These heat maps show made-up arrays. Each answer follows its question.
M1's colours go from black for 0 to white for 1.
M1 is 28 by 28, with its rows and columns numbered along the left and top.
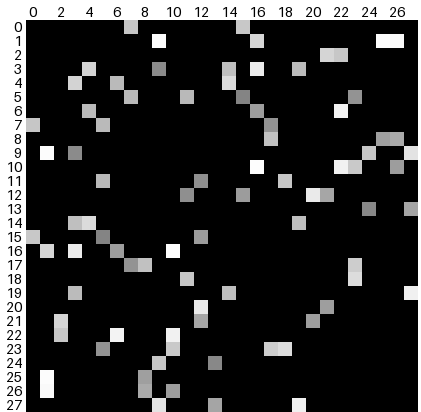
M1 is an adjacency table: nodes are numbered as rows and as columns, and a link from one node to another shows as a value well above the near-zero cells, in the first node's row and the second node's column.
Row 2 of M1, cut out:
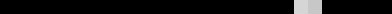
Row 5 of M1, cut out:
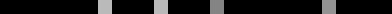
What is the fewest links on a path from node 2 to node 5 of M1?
4
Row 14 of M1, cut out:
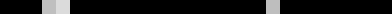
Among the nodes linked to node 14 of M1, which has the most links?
node 3
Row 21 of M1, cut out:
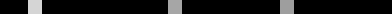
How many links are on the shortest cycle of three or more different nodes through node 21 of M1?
3
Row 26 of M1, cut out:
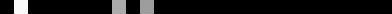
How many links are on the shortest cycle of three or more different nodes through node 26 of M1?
4
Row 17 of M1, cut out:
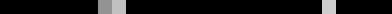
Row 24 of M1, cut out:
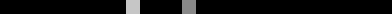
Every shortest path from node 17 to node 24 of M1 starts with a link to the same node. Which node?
node 8
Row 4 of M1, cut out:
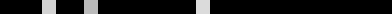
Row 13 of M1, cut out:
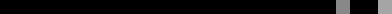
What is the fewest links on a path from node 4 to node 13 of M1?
4
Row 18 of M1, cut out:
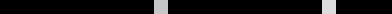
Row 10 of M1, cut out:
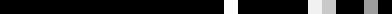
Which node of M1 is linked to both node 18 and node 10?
node 23
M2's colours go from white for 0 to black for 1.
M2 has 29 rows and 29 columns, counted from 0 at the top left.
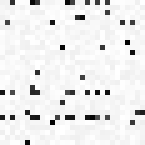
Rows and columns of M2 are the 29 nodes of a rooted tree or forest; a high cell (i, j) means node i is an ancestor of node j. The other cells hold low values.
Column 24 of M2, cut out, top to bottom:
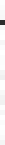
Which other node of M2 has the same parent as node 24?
1
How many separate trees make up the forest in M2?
6
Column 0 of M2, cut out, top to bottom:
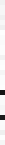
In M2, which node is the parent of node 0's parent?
23
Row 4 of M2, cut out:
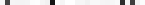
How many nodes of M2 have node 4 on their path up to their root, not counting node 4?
4
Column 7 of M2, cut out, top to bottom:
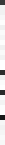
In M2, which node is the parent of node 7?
14
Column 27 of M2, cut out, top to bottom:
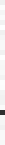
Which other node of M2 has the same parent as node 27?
28
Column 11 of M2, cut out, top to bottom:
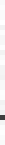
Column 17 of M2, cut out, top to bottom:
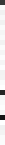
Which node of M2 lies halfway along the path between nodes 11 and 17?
18
